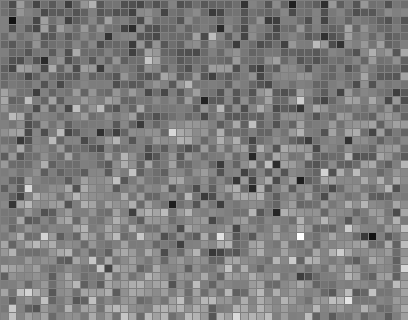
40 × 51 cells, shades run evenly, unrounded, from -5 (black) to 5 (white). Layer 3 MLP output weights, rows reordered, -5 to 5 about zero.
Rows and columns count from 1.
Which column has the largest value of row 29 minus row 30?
47
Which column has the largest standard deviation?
38
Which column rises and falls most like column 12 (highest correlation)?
4
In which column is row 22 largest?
41
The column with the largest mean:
44
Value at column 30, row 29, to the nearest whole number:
-2
